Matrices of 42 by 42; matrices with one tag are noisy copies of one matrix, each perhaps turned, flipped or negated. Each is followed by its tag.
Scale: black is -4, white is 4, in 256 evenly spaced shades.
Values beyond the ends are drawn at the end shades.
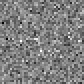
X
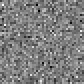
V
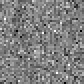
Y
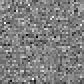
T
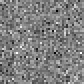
Y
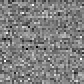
T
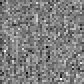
T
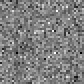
Y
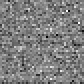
T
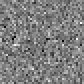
X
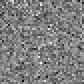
X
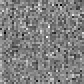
T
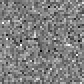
X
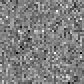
Y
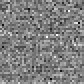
T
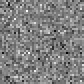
Y
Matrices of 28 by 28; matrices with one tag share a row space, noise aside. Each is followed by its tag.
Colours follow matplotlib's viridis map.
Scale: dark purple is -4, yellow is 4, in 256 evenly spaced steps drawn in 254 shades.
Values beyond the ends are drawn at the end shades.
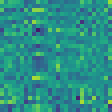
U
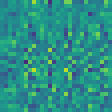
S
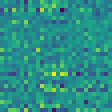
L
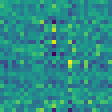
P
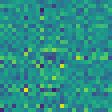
L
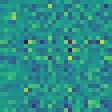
S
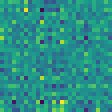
L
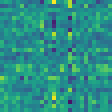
P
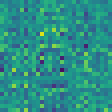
L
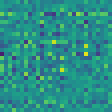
L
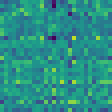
P
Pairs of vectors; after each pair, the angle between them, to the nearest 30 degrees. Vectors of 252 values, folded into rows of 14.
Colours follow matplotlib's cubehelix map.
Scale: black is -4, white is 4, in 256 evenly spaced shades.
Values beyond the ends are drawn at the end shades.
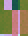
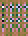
90 degrees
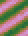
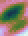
60 degrees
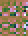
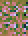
150 degrees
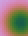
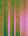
120 degrees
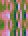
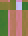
90 degrees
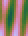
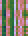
90 degrees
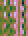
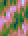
120 degrees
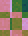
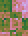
150 degrees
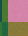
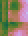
60 degrees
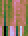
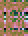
90 degrees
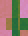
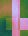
150 degrees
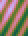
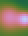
90 degrees
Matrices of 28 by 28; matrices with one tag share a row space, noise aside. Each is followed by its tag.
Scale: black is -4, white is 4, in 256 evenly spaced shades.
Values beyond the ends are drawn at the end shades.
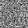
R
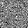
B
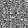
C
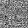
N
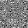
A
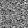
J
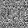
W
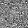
B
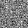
B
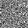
R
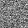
C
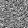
B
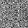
W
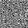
W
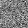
J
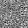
C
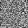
J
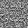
B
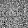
A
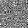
N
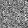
W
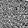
W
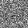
B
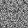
A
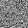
B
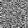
J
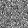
A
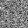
B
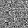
N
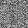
A
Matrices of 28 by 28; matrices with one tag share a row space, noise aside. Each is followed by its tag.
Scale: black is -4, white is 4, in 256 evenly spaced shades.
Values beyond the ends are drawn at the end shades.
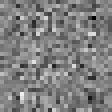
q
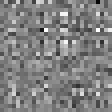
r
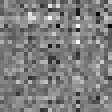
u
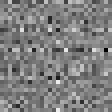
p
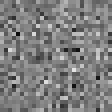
r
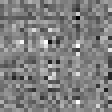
u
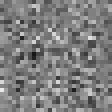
q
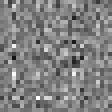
r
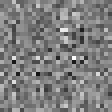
r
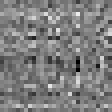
u
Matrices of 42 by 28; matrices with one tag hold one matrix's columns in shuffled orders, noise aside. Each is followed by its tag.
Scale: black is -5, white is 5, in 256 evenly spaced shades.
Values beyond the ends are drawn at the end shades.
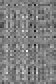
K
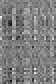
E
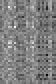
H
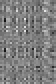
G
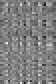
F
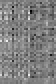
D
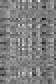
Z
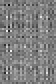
K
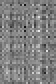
K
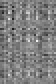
D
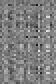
K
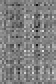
K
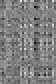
Z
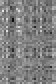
G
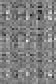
D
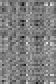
F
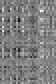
G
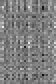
H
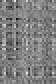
Z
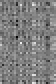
F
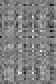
K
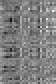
G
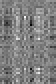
E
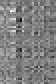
G
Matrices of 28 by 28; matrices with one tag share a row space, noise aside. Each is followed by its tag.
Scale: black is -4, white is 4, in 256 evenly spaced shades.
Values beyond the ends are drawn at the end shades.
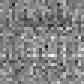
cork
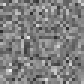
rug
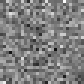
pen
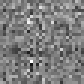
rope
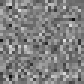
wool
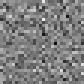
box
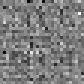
rope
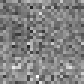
rope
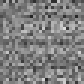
cork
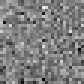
box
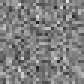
rug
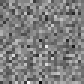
wool
